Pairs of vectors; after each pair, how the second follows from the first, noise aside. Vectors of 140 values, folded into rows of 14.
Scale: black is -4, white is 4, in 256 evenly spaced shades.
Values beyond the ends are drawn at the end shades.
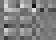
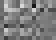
copied.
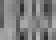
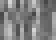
reversed, negated.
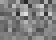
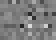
wrapped around, partly zeroed.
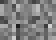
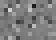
wrapped around, partly zeroed.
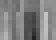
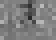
wrapped around, partly zeroed.
